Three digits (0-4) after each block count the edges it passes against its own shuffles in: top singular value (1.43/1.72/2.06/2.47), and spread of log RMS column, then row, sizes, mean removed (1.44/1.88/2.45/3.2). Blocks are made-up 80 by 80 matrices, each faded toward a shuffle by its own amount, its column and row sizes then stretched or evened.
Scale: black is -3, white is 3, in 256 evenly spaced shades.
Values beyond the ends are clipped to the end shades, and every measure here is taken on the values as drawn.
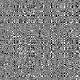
4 3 3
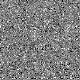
1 1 2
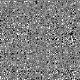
0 3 3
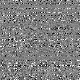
0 2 4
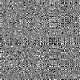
4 1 3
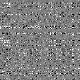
3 2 4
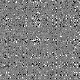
2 3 3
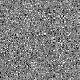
2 0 1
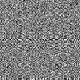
4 0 2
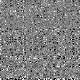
3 2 3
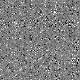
1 2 2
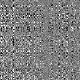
3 4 3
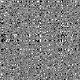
3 2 3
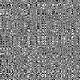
4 3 2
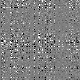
1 4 4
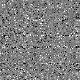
2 1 2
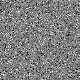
0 0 0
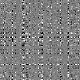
4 4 3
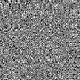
3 0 0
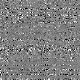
1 2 4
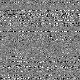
1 0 4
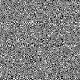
3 0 2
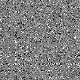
1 2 2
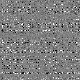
0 2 4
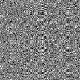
4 2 0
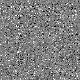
1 1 2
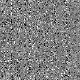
0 3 2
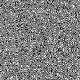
2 0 0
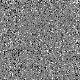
0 2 2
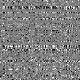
4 1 4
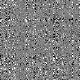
0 4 3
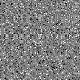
3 1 0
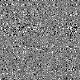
1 2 3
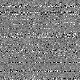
1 0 4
